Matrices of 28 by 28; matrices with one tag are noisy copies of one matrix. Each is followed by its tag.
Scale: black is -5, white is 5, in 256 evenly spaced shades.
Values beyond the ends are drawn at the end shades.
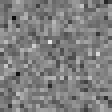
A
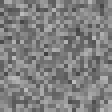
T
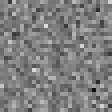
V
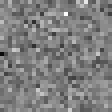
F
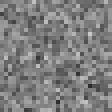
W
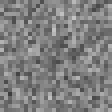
A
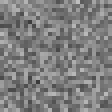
V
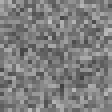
F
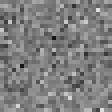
V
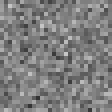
F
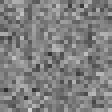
T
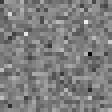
T
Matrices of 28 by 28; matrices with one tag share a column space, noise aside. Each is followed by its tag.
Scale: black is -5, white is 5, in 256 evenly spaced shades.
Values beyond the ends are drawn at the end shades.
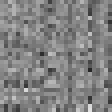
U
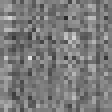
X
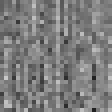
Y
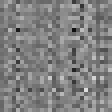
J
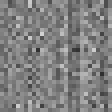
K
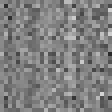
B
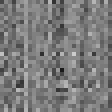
U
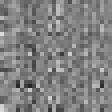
U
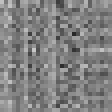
K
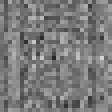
X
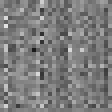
K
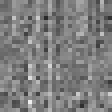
Y
